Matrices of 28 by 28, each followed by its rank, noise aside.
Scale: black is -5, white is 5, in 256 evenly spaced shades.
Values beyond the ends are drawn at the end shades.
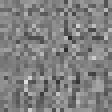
five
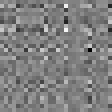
two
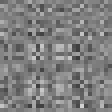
two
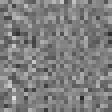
five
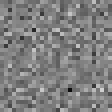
four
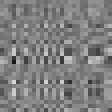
one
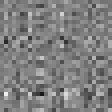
three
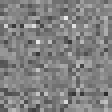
five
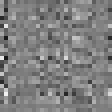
three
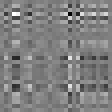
one
